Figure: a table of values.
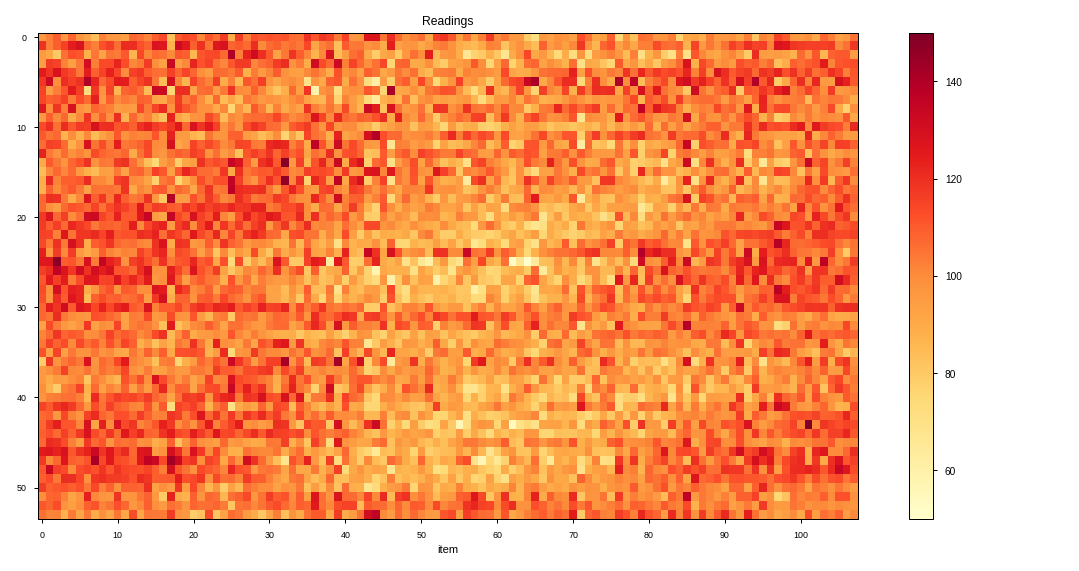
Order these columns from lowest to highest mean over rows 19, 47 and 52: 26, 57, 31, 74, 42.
74, 42, 57, 31, 26
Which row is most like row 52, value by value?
31
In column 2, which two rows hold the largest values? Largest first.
25, 26
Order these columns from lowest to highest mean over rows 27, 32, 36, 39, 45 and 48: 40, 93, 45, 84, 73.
40, 73, 93, 45, 84
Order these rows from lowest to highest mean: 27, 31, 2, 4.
2, 27, 31, 4
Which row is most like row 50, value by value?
7
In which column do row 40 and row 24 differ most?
79
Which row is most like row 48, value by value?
27
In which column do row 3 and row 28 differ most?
39
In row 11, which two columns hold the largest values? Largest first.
44, 43
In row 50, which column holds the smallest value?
43
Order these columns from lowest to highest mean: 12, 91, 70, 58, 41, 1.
58, 70, 41, 91, 12, 1
